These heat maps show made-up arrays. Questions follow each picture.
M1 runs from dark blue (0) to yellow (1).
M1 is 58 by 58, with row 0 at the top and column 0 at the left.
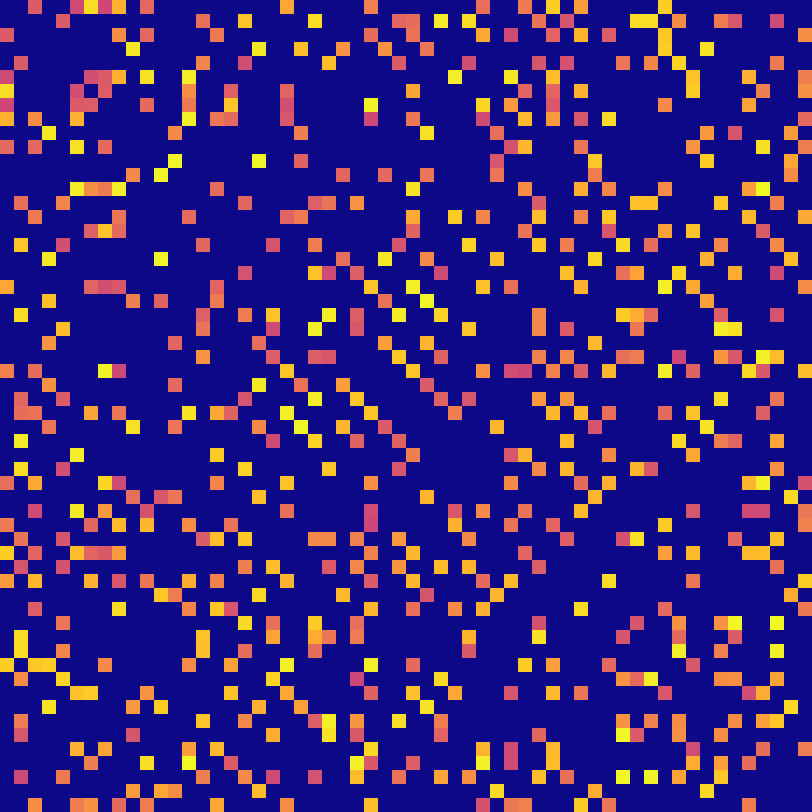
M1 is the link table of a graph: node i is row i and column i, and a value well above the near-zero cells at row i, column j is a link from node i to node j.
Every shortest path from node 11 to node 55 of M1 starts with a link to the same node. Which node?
node 21
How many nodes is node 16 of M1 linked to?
9
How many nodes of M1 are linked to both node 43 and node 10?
3
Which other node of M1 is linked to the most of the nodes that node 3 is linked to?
node 30
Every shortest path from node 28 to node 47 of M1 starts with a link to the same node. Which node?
node 1
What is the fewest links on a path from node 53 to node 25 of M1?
2
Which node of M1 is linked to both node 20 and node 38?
node 15
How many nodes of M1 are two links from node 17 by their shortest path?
9
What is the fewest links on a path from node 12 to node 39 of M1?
4
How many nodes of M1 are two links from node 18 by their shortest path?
4
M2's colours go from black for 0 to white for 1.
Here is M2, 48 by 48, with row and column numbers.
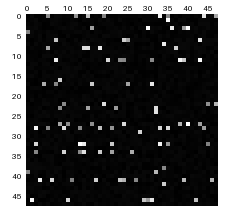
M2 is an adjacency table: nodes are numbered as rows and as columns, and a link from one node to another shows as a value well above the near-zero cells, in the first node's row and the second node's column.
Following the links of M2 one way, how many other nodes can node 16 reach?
6
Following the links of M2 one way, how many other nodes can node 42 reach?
8
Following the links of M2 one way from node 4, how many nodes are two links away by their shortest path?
8
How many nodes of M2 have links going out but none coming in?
1
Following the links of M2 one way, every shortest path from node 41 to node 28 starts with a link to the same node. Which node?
node 46
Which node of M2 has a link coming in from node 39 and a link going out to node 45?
node 32
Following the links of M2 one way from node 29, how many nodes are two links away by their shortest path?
9
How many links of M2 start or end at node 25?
2
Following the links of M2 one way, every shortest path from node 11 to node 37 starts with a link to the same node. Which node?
node 23
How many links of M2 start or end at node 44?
2
